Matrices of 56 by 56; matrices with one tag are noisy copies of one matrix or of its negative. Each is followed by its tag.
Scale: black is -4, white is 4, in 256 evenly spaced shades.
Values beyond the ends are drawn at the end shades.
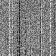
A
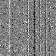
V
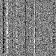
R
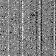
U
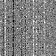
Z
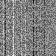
Z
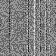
V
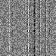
V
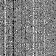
Z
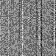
U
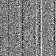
U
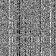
A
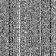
A
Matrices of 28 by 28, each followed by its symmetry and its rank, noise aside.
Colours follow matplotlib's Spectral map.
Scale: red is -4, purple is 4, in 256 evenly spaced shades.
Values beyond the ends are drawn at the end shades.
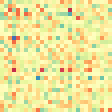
no symmetry, rank six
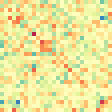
symmetric, rank five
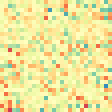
antisymmetric, rank six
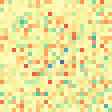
symmetric, rank six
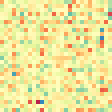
no symmetry, rank five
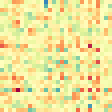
no symmetry, rank four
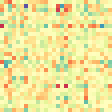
no symmetry, rank four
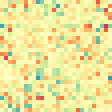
antisymmetric, rank six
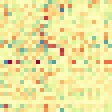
no symmetry, rank five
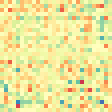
symmetric, rank four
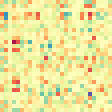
no symmetry, rank six
